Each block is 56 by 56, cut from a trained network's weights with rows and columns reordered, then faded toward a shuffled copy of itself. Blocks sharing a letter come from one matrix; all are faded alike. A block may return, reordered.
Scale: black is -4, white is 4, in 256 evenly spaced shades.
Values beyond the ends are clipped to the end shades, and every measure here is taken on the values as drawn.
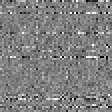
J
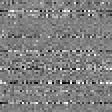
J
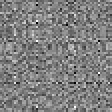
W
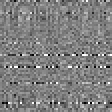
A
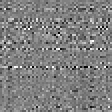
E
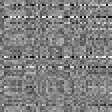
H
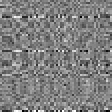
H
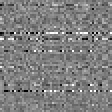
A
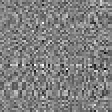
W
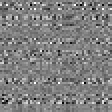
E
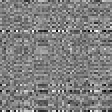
H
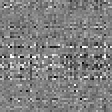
E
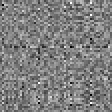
W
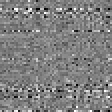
J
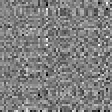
W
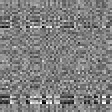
H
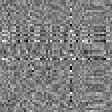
H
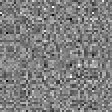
W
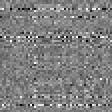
A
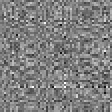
W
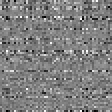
E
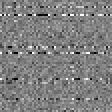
A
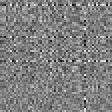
H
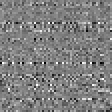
E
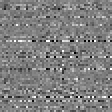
J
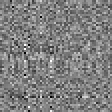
W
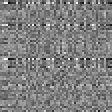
H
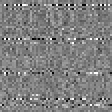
A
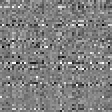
E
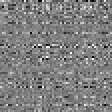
E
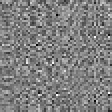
W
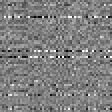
A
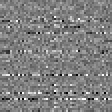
A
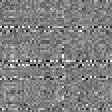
A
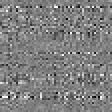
E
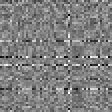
H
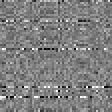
A
